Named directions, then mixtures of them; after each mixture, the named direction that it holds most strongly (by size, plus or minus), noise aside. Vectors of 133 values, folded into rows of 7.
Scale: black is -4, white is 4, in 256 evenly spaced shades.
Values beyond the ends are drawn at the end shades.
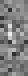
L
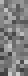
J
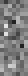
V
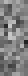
V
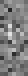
L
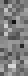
V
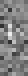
L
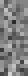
J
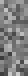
J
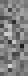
L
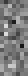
V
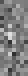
L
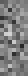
L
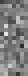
V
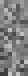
J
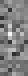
L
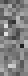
V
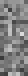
J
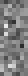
V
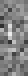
L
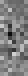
L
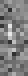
L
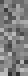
J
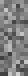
J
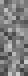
J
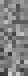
J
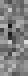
L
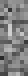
L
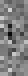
L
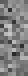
L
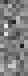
V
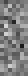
V
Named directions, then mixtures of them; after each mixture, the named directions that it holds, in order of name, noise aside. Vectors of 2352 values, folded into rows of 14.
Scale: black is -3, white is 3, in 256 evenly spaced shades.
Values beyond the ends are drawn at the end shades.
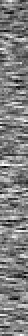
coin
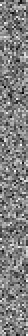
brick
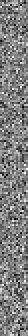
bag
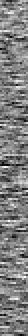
coin.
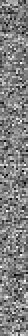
bag, coin.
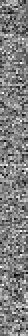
bag, coin.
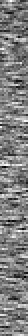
coin.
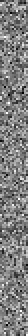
bag, brick.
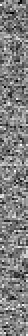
brick, coin.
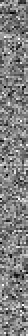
bag, brick, coin.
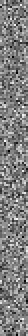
bag, brick.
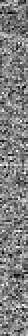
bag, brick, coin.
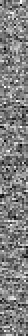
bag, brick, coin.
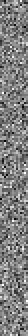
bag.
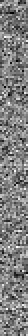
bag, brick, coin.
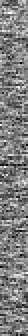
bag, coin.
